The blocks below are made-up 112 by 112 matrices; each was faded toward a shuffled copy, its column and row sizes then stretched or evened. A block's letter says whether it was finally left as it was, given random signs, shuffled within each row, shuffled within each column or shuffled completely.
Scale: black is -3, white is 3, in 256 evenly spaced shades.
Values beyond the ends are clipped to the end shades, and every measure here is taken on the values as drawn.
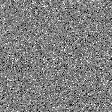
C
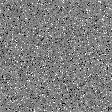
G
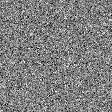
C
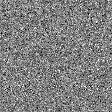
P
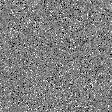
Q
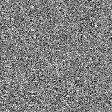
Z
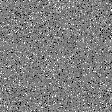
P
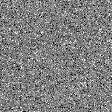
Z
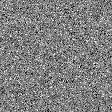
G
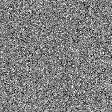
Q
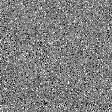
Z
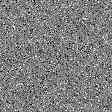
G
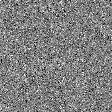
Q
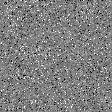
P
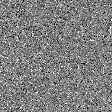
Z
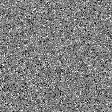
Q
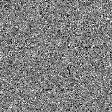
Z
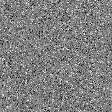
Q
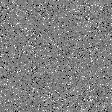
P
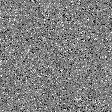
C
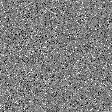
Q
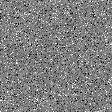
P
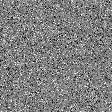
G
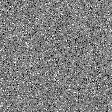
Q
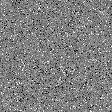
C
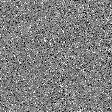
Q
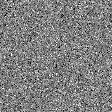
Q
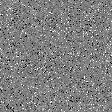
Z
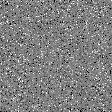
P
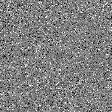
P
